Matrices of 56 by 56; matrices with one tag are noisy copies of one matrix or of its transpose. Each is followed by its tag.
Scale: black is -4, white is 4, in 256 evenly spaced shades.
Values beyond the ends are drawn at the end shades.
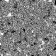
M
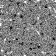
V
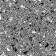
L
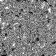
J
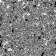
J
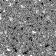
L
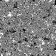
M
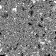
M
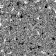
V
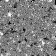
M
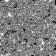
M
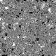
J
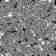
M
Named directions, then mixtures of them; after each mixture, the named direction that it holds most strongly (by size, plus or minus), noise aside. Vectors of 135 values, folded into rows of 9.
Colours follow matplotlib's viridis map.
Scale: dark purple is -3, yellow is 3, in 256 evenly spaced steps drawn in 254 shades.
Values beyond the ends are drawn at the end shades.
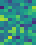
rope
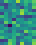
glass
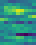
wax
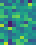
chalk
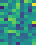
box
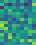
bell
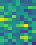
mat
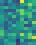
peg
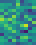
mat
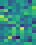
rope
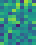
box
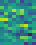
mat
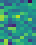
chalk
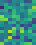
rope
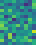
bell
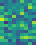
mat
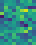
mat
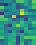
glass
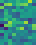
bell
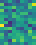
chalk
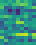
wax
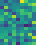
peg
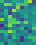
bell
